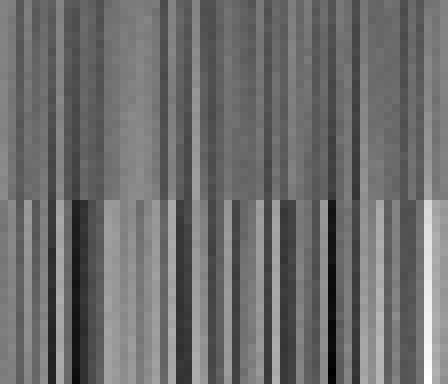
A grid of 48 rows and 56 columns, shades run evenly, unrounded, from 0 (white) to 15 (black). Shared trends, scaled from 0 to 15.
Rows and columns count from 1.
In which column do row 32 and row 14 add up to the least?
54
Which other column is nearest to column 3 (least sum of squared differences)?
13
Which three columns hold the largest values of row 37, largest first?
42, 10, 7
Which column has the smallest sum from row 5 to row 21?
25
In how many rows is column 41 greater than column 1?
25
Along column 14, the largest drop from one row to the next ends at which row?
26
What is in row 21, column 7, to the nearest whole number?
11
